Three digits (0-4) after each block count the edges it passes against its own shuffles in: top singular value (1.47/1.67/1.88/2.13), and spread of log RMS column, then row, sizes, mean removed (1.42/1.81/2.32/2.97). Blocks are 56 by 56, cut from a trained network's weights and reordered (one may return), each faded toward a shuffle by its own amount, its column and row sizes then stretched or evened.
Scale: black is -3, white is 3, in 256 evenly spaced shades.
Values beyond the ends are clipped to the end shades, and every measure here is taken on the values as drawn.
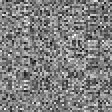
3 0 0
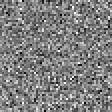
0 1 0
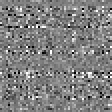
0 2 4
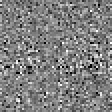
0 2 2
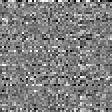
3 1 4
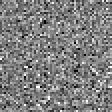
1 2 0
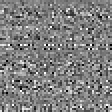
0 2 4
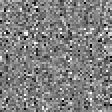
0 3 1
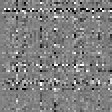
2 3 4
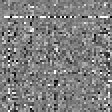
1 3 3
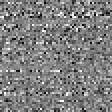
0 0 4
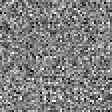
0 0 1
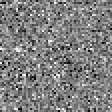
0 1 2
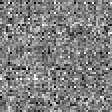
1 1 3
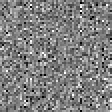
0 3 0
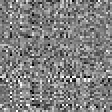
3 1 3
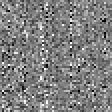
0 3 0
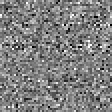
1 0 3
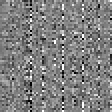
4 4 0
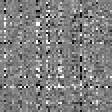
2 4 3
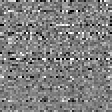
3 1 4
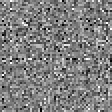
0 2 2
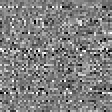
2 1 4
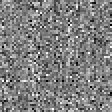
0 2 1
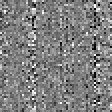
2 4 0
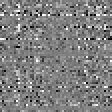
0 2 4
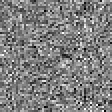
1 1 0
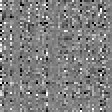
0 4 2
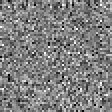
0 1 1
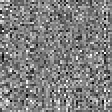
3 3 0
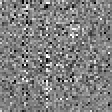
2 3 2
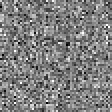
3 2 0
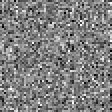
0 2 0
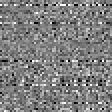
4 1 4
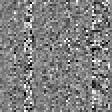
2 4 0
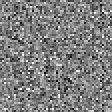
0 1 1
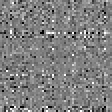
1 3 3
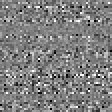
0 1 4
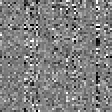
2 4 2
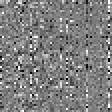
0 4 2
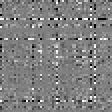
3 3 4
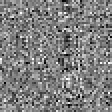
2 2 2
